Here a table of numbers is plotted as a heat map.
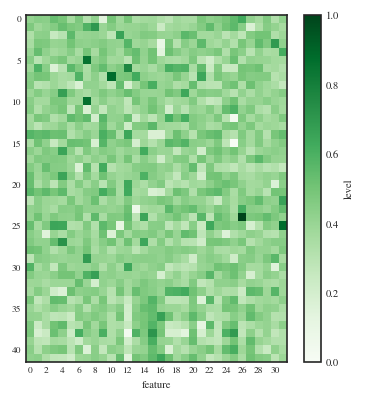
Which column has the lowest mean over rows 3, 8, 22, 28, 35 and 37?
23
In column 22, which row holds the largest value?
25
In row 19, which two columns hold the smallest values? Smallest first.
21, 18
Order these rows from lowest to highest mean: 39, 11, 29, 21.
39, 11, 29, 21
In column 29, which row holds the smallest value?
40
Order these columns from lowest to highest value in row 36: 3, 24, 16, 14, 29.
3, 24, 29, 14, 16
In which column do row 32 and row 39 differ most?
6
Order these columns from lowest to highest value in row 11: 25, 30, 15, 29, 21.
29, 21, 30, 15, 25
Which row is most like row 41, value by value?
36
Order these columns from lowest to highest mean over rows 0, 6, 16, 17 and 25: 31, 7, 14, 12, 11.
11, 7, 14, 31, 12
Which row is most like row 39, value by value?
8
